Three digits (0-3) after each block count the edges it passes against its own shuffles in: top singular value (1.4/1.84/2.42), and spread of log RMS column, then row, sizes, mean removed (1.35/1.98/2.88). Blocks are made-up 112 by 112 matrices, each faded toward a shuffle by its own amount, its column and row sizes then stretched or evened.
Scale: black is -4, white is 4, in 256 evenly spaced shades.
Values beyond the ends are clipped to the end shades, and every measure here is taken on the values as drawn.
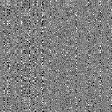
3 3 0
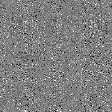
2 2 1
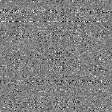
1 1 3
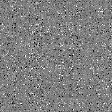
1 2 2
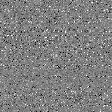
2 0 2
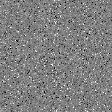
2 1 0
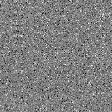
2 1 0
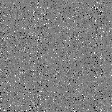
0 2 1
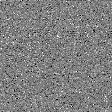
1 0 1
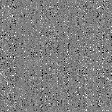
1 3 1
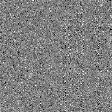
1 2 0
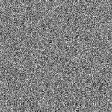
2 1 0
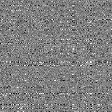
3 1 3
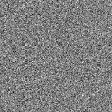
2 1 0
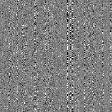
3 3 0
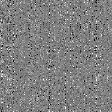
2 3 0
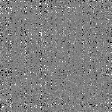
0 3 2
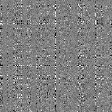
3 3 2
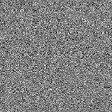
2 0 2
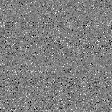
2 0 2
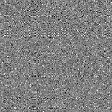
3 1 2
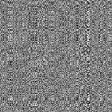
3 3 1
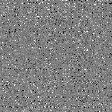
2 1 2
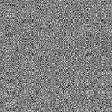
3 2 0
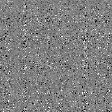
1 2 2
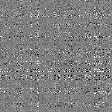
1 3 3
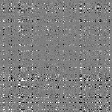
3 3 3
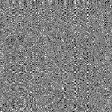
3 2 1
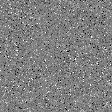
0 1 0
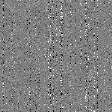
0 3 0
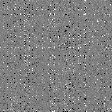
0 3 2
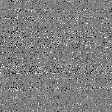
1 2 3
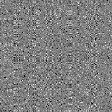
3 2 1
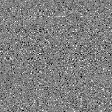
2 1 2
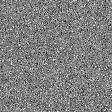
0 0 0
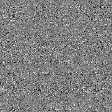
1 1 2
